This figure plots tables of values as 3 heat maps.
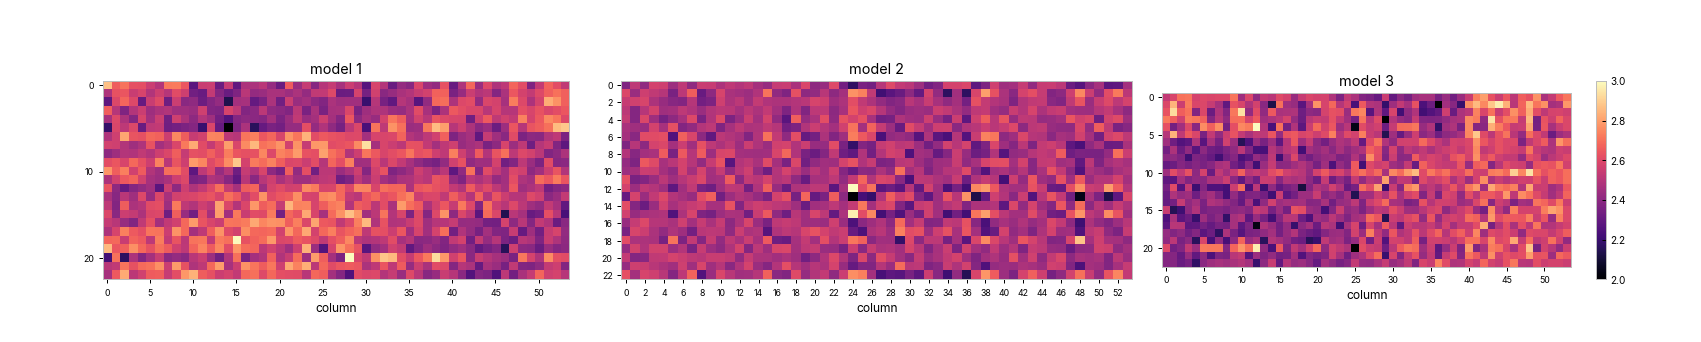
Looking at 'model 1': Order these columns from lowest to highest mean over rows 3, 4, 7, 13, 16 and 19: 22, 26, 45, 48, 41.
45, 41, 48, 26, 22
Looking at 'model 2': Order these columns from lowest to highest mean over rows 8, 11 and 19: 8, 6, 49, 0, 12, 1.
49, 1, 12, 0, 6, 8
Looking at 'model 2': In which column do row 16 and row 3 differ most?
24
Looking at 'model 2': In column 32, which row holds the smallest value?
13
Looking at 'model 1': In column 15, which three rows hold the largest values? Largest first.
18, 9, 19
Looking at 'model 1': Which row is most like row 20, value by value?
4
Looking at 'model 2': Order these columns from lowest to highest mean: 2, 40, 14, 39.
40, 14, 2, 39
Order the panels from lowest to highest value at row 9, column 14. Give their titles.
model 2, model 3, model 1
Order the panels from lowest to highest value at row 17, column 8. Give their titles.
model 3, model 2, model 1
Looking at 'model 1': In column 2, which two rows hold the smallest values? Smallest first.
20, 12
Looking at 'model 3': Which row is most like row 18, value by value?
8
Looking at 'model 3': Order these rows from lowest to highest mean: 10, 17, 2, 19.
17, 19, 2, 10
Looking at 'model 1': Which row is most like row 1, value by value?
11
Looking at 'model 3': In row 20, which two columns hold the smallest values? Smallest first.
25, 14
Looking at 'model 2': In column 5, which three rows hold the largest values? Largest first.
18, 5, 20
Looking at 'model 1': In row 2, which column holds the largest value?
51
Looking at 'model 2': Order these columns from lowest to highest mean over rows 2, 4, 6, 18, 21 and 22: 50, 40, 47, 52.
50, 40, 47, 52
